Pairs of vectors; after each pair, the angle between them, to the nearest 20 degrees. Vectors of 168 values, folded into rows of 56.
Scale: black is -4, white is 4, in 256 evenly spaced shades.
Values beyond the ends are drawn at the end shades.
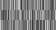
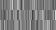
60 degrees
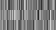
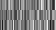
140 degrees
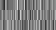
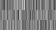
40 degrees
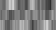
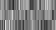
140 degrees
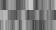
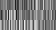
100 degrees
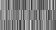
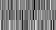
100 degrees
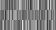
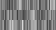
40 degrees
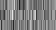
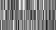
140 degrees
